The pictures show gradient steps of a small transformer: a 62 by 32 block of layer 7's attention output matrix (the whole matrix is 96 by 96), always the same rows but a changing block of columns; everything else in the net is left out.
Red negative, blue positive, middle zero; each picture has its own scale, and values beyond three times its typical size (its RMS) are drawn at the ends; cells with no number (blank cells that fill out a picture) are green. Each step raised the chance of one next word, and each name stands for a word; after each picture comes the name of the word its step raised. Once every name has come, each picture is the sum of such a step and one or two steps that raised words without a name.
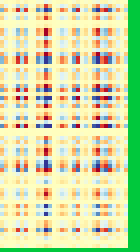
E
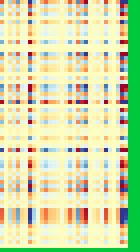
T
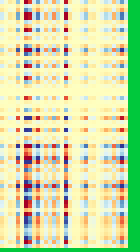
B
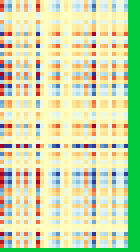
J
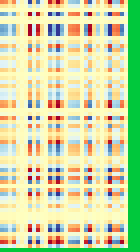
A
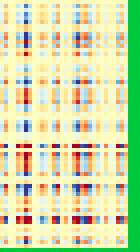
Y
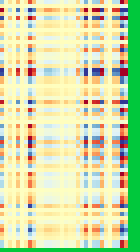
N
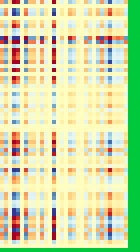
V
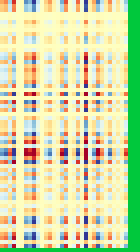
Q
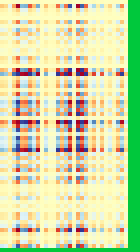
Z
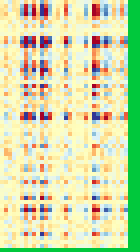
Q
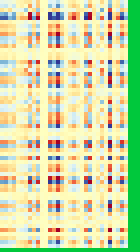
N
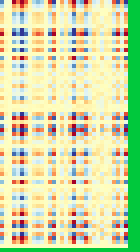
A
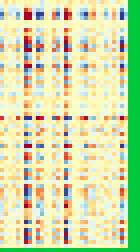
B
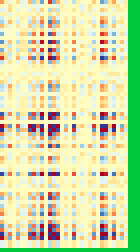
J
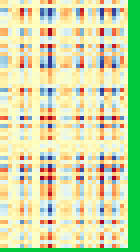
E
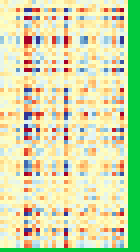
N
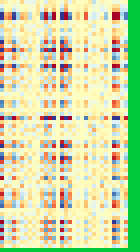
B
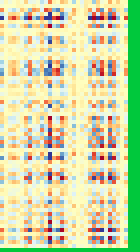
N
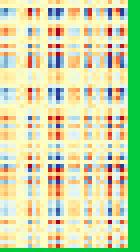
E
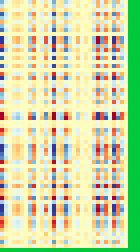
B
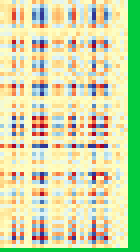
J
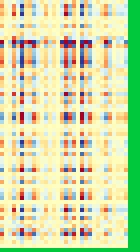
V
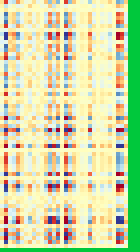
Y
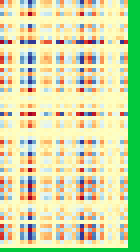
V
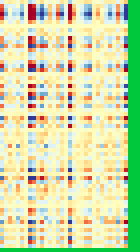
Y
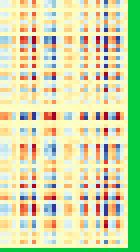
B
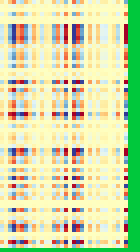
A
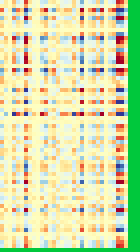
N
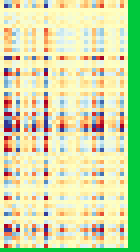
Z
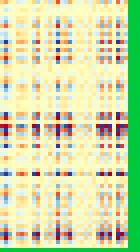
J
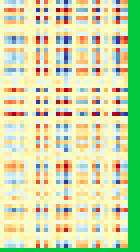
N
